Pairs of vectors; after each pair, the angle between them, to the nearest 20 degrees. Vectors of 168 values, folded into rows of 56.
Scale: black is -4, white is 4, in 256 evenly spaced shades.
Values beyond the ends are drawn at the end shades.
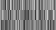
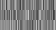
120 degrees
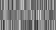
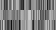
140 degrees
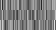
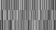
120 degrees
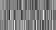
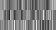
20 degrees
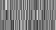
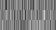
140 degrees
